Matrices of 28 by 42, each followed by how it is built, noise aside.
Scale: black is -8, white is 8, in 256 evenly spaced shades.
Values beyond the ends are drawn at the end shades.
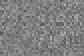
low rank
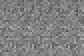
repeating columns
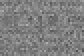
blocks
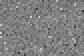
sparse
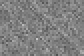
Toeplitz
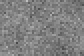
smooth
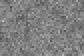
smooth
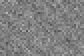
Toeplitz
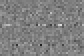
uneven rows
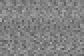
repeating columns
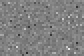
sparse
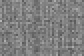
blocks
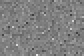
sparse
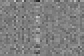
low rank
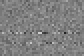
uneven rows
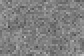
smooth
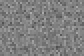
repeating columns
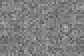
blocks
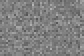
blocks
